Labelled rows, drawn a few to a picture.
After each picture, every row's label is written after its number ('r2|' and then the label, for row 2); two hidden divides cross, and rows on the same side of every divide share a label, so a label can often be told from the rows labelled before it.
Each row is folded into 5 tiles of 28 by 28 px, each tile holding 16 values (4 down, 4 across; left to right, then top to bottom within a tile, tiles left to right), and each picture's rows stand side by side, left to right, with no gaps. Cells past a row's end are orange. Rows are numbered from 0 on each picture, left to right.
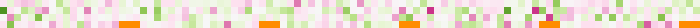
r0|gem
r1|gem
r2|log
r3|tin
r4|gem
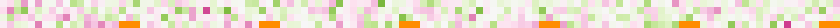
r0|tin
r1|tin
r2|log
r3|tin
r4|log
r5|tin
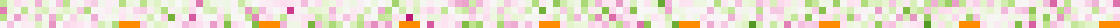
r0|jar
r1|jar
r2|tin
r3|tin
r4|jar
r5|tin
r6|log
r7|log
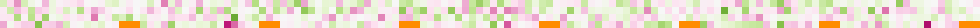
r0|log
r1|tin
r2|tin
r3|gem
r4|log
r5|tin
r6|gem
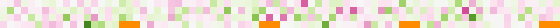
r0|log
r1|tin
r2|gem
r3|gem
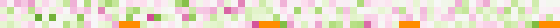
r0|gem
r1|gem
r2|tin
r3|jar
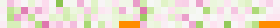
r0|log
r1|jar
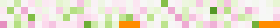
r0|log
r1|jar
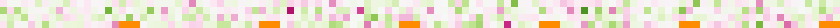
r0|gem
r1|log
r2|tin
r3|tin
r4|tin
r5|tin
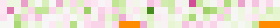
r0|tin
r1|log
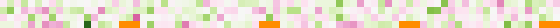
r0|log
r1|log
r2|log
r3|log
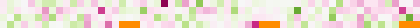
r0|gem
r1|gem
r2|log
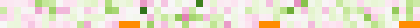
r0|gem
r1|gem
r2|log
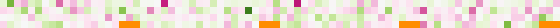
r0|tin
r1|tin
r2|gem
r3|jar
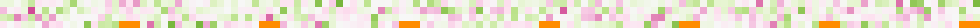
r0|jar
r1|tin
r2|gem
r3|tin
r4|jar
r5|jar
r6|tin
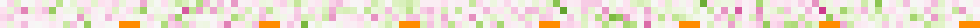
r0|log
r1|gem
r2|jar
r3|tin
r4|gem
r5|log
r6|log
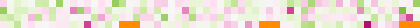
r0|gem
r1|gem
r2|tin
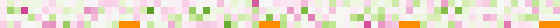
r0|log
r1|log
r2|tin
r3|tin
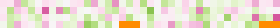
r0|log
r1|log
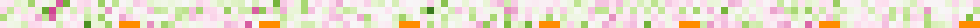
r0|jar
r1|tin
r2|jar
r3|log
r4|jar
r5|tin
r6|log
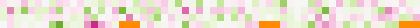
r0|tin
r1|gem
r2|jar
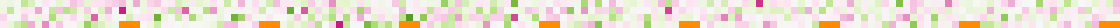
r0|log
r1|gem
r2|log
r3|jar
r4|log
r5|jar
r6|gem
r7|gem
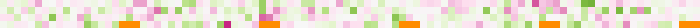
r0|log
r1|tin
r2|jar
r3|log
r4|jar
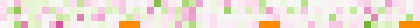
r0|log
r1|tin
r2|log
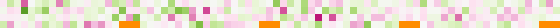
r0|tin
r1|tin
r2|jar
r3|jar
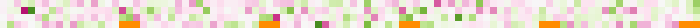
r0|log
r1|log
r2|log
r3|gem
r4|gem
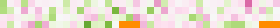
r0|log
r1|log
